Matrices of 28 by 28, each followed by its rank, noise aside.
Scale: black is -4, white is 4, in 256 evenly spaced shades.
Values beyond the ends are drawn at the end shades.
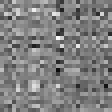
four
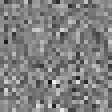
six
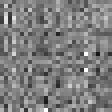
four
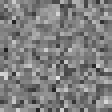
eight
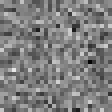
eight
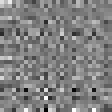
three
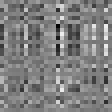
two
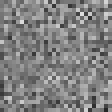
eight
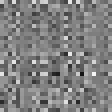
three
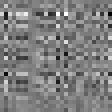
two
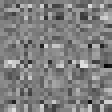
three
